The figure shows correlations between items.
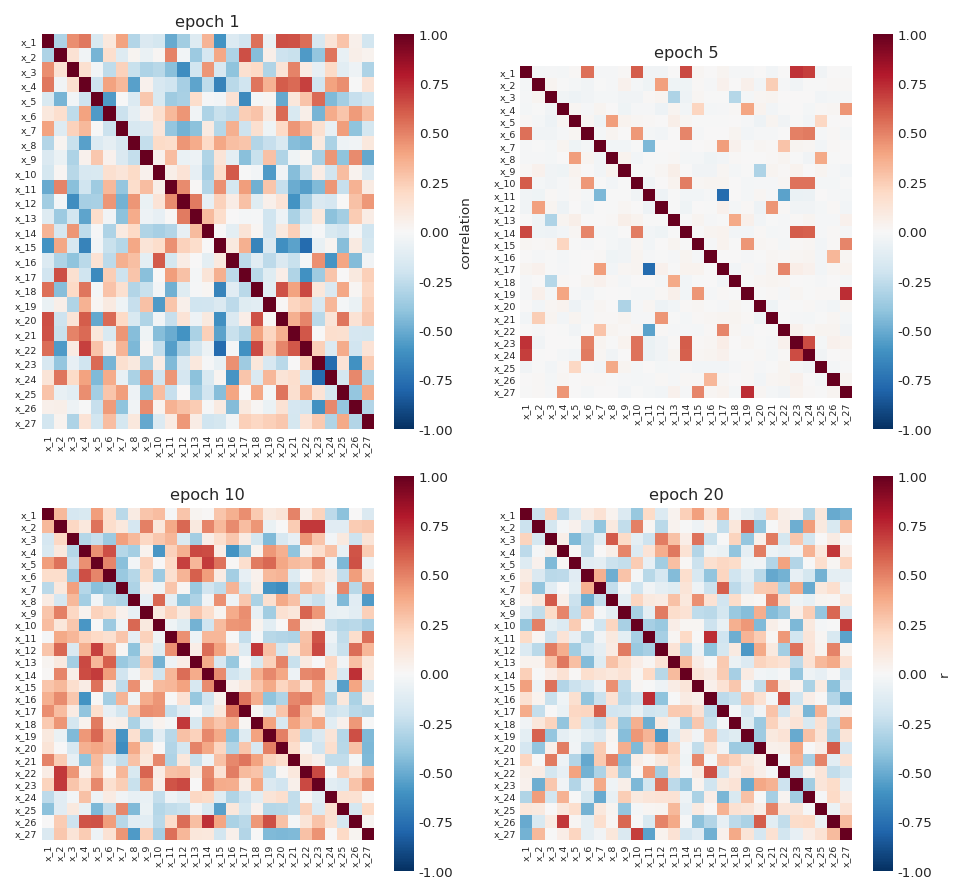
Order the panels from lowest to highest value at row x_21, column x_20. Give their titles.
epoch 5, epoch 20, epoch 10, epoch 1
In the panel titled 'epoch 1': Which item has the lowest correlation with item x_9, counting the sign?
x_27
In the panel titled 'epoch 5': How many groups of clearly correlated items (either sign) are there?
8
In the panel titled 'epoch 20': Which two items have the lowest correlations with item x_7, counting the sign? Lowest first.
x_24, x_2
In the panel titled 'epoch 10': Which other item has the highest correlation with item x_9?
x_22
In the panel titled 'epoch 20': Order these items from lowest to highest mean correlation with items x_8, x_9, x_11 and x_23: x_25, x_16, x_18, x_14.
x_18, x_25, x_14, x_16
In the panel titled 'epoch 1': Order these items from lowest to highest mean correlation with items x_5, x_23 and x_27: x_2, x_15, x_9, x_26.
x_26, x_2, x_9, x_15
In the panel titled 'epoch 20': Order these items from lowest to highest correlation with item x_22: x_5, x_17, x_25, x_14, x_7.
x_7, x_17, x_14, x_25, x_5
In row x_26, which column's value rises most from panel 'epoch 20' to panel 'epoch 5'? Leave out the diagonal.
x_16
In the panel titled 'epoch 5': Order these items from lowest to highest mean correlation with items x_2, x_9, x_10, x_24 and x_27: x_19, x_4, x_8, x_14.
x_8, x_4, x_19, x_14
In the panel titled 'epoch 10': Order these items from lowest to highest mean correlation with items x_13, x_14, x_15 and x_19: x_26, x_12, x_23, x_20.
x_23, x_12, x_20, x_26
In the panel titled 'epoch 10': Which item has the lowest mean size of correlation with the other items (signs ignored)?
x_24
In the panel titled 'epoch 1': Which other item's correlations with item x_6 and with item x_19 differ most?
x_10
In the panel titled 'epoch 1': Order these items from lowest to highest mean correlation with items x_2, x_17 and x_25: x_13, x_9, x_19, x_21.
x_9, x_13, x_21, x_19
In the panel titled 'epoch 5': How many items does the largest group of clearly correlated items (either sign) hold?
6
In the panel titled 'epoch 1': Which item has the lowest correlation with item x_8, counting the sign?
x_4
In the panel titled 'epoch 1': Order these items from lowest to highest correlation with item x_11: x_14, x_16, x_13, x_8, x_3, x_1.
x_1, x_3, x_14, x_16, x_13, x_8
